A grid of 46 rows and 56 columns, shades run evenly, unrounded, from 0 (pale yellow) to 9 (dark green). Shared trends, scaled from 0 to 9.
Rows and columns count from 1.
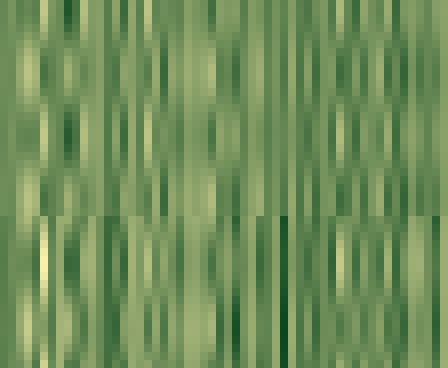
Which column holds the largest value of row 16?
9
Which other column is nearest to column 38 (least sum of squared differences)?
40
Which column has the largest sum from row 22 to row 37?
36
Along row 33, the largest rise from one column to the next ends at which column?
7
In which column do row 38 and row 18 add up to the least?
6
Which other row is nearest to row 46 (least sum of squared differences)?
37
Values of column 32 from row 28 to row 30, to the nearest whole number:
4 4 4
